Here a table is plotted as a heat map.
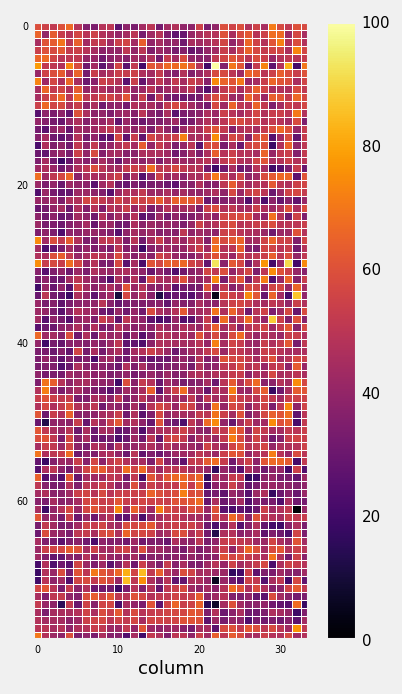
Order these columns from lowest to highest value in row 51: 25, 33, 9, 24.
9, 33, 25, 24
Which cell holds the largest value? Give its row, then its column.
5, 22
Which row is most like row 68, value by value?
21
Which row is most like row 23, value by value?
38
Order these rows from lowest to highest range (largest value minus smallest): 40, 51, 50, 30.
51, 40, 50, 30
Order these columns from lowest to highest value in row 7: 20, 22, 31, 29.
20, 31, 29, 22
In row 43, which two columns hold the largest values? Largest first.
32, 25
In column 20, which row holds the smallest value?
15
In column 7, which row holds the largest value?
69
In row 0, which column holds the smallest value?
10
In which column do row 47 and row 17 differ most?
3
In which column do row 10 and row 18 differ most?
22
